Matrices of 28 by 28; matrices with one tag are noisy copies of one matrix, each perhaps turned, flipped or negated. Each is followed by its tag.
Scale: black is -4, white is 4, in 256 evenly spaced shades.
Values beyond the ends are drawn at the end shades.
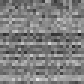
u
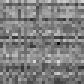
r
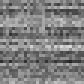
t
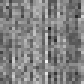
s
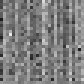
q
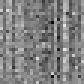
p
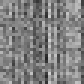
s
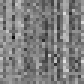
p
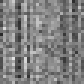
p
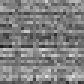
s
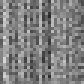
u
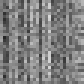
u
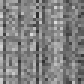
r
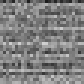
q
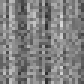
t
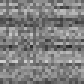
t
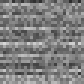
q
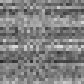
t
